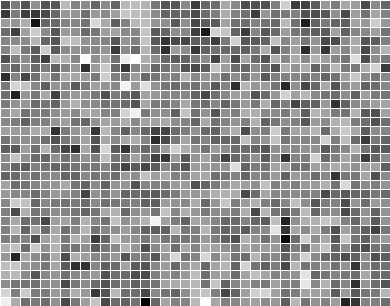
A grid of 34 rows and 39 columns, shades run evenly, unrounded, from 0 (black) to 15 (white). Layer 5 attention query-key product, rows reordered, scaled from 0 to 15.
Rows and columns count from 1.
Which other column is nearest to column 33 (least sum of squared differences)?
25
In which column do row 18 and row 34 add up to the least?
15
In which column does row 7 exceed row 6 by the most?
14
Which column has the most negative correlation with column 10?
35
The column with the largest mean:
28
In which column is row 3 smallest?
4
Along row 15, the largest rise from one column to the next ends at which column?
11
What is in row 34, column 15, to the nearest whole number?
0
